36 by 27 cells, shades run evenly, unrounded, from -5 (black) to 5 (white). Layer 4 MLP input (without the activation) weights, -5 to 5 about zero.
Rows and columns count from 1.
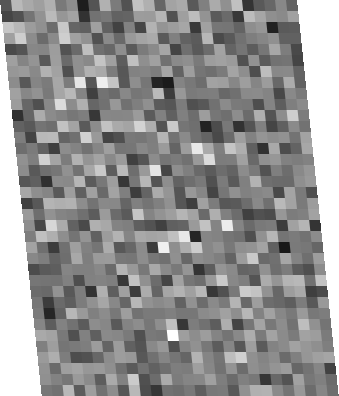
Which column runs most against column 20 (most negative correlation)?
6
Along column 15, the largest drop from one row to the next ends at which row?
8
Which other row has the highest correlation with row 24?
14
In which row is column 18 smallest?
12
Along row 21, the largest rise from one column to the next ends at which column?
3
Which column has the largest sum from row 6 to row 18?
5
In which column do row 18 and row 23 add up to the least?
24
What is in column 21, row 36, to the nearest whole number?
2
